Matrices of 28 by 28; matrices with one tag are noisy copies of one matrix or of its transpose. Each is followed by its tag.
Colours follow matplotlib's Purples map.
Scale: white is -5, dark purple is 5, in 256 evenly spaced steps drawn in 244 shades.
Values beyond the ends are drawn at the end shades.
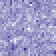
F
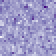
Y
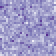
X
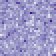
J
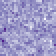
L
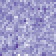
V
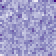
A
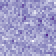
X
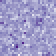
V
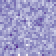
V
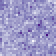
X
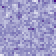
A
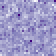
A
